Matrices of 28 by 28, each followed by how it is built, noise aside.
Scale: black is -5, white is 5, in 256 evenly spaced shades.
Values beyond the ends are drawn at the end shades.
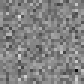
uneven columns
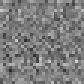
repeating columns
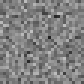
repeating columns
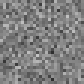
noise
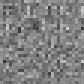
low rank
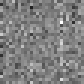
uneven columns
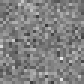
noise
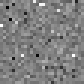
sparse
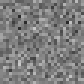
noise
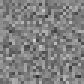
repeating columns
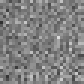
low rank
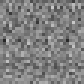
repeating columns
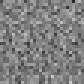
repeating columns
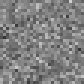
noise
